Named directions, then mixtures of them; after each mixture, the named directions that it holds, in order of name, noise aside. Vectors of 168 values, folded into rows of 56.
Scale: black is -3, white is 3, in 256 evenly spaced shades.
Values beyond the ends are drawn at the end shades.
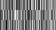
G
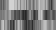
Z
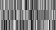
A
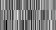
A, G.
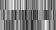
A, Z.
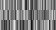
A.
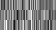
A, G.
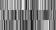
A, Z.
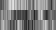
Z.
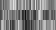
G, Z.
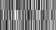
G.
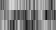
Z.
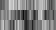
Z.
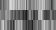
Z.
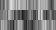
Z.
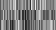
G, Z.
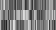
A, Z.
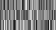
A.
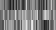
A, Z.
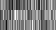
G, Z.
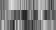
Z.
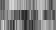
Z.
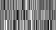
A, G.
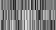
G, Z.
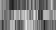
Z.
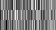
G.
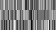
A.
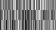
G, Z.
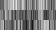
A, Z.
